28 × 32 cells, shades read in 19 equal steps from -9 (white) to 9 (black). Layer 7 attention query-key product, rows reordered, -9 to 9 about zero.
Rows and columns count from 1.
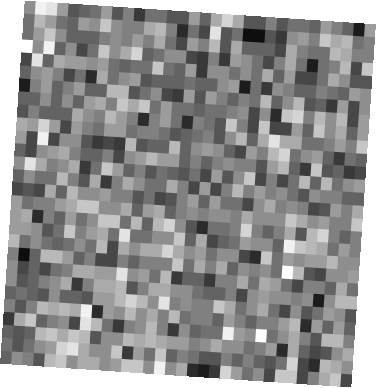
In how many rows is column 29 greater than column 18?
13
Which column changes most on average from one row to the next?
12
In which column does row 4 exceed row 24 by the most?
27
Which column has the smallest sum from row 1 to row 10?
3
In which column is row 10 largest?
5
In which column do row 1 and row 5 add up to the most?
31
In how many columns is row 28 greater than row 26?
12
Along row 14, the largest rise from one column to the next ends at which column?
9
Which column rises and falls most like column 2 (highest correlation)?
29
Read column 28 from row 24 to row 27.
6 0 2 4
